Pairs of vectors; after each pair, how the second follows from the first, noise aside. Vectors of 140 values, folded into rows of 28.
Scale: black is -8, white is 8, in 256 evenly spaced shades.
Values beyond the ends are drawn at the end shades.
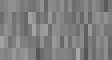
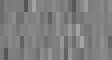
reversed, partly zeroed.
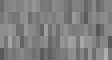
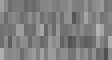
negated.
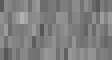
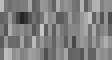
negated, scaled up.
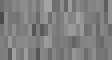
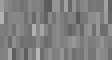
negated.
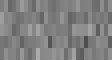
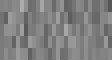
shuffled.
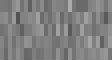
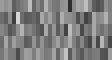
negated, scaled up.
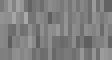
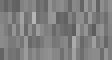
shuffled.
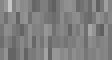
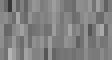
negated.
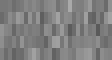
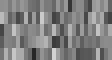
negated, scaled up.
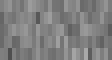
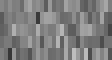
scaled up.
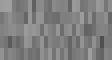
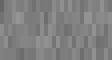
wrapped around, shrunk.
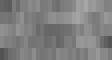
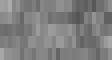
negated.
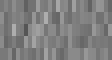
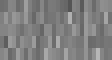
shuffled.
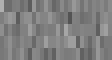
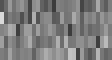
wrapped around, scaled up.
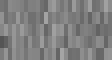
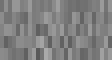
shuffled.
